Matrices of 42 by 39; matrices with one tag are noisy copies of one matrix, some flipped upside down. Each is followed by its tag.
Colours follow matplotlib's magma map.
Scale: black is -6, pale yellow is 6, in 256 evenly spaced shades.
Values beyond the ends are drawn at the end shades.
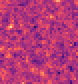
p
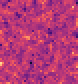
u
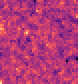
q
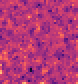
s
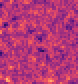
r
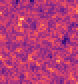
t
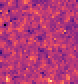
r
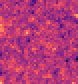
q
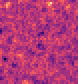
r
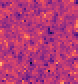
u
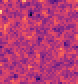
s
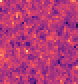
q
